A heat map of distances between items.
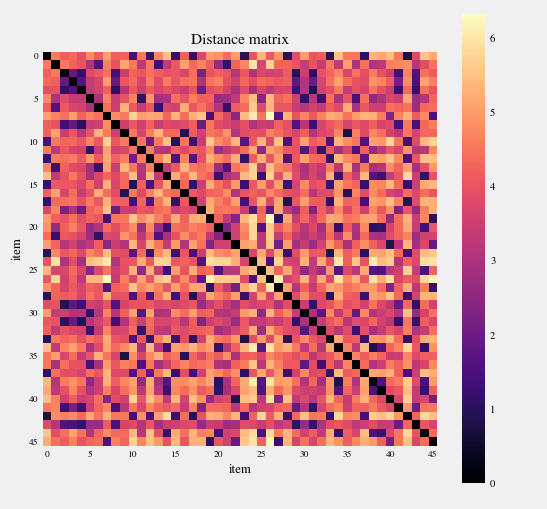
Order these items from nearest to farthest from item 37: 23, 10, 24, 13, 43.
23, 10, 43, 24, 13
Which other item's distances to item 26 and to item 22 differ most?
40
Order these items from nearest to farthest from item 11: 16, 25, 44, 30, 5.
5, 30, 25, 44, 16
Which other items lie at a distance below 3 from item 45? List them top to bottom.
7, 19, 22, 27, 40
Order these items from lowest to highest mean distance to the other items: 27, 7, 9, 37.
37, 9, 27, 7
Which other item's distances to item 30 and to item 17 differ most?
42
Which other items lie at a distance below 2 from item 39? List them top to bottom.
14, 20, 25, 34, 38, 44
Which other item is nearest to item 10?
15
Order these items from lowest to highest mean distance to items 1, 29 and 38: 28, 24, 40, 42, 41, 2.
2, 41, 40, 28, 42, 24
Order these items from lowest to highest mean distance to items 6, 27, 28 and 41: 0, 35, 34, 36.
0, 36, 35, 34
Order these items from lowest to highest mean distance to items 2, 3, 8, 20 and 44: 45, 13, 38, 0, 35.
38, 13, 35, 45, 0
